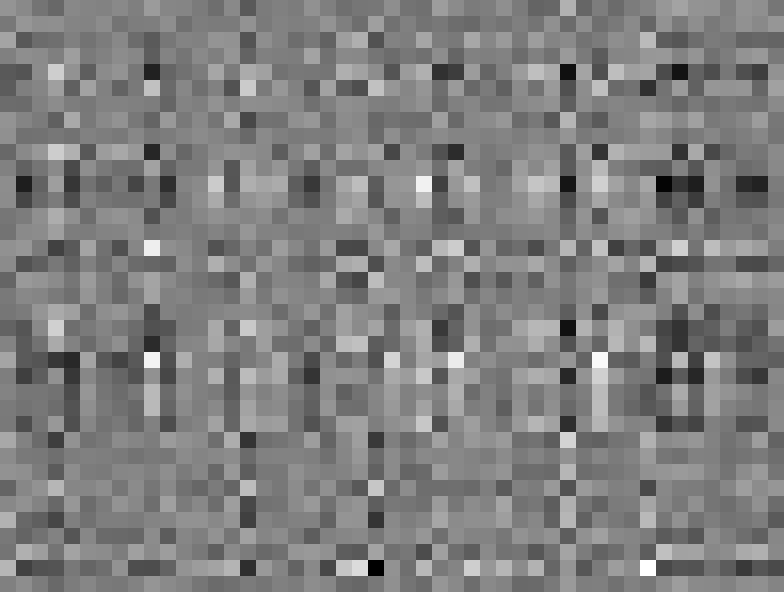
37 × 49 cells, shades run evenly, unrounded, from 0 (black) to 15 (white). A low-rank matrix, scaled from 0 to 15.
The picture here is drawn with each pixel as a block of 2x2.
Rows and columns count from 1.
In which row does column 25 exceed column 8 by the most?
23
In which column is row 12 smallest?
42
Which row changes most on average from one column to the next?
12
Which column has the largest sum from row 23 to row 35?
38
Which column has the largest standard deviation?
36
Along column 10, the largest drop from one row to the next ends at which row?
17
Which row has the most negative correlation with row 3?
18
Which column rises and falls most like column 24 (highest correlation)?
49
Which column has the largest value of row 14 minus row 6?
41
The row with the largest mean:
35
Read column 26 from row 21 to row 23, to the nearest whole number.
9 8 7
